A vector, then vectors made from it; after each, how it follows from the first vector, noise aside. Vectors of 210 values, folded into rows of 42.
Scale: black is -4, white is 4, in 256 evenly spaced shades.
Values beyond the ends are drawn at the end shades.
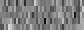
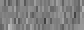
shrunk.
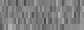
shrunk.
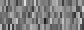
sign-scrambled.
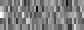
wrapped around.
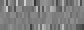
negated, partly zeroed.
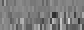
wrapped around, negated, partly zeroed.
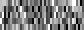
reversed, scaled up.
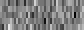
copied.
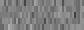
shrunk.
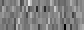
wrapped around, partly zeroed.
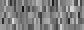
wrapped around.
